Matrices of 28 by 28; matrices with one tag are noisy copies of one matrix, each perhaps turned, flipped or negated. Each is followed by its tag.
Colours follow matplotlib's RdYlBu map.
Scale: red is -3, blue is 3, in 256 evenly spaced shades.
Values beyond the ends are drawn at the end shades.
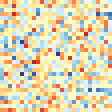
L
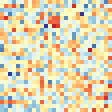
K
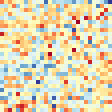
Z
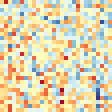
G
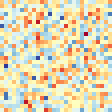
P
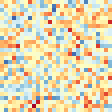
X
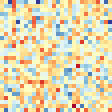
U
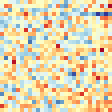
G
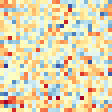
K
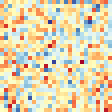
K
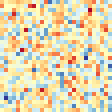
L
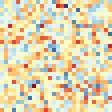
P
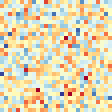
P
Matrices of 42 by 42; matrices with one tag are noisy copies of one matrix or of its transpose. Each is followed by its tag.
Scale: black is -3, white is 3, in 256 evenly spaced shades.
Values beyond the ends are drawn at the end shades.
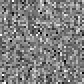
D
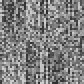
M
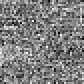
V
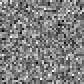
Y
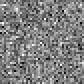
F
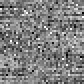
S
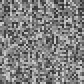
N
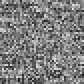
N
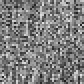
D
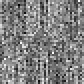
M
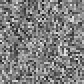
F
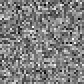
F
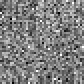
D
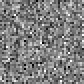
F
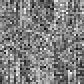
S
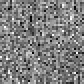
D
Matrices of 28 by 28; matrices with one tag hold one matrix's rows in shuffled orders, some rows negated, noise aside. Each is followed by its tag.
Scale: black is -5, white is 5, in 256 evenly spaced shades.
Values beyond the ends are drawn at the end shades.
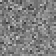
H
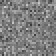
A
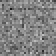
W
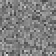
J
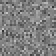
J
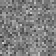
A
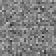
W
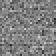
W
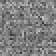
W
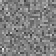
J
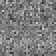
W
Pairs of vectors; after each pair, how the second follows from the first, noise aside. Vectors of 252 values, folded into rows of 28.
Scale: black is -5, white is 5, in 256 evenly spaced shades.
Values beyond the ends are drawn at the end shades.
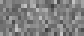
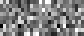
wrapped around, scaled up.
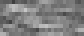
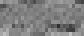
reversed, negated, partly zeroed.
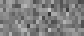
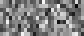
wrapped around, negated, scaled up.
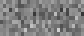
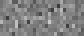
reversed, negated, partly zeroed.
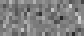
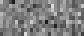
wrapped around.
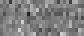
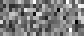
wrapped around, scaled up.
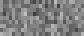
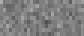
reversed, shrunk.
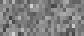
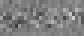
reversed, negated, partly zeroed.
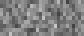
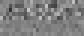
reversed, partly zeroed.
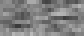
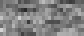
wrapped around.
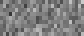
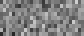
reversed, negated.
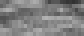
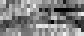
wrapped around, scaled up.
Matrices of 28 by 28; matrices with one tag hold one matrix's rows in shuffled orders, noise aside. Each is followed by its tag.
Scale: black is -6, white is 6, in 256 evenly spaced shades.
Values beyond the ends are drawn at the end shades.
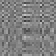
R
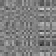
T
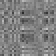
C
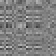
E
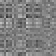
E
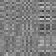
T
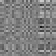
T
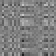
C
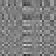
R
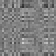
C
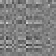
E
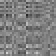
E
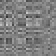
E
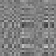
C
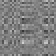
C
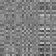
T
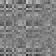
E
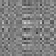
R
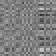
T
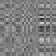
T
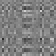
R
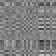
T
